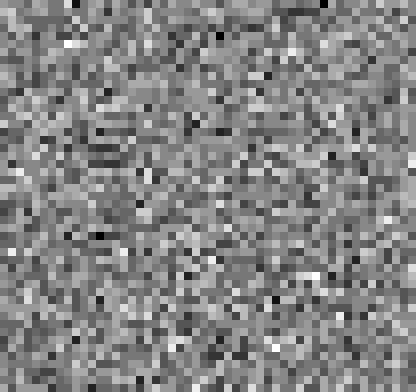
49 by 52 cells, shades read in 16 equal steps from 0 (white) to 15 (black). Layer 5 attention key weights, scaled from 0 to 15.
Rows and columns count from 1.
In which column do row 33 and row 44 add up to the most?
45
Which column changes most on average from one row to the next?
13
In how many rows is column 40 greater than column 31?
22
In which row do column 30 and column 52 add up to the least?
21
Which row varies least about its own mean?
11
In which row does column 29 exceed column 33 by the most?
14
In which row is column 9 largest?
30
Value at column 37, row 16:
6
